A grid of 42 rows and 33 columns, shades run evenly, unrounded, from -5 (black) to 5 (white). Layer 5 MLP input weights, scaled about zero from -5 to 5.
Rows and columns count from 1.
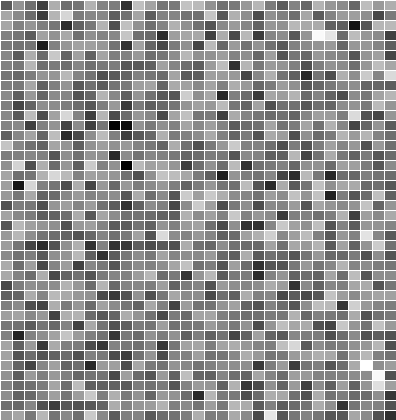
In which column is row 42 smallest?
33
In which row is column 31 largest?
37
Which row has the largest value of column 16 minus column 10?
13
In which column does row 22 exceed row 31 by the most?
29
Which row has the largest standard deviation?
4
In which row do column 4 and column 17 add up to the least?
5
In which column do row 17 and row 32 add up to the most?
2
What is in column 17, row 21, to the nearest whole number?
3
